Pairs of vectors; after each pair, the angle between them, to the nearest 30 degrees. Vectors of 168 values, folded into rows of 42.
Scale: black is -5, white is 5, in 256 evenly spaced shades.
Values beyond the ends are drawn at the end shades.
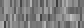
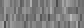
30 degrees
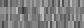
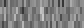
30 degrees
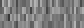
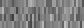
90 degrees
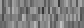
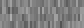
150 degrees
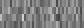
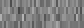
30 degrees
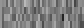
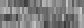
120 degrees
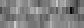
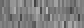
60 degrees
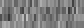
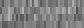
150 degrees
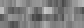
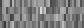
90 degrees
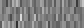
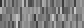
120 degrees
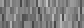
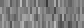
150 degrees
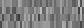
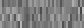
150 degrees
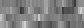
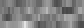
60 degrees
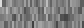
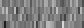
60 degrees
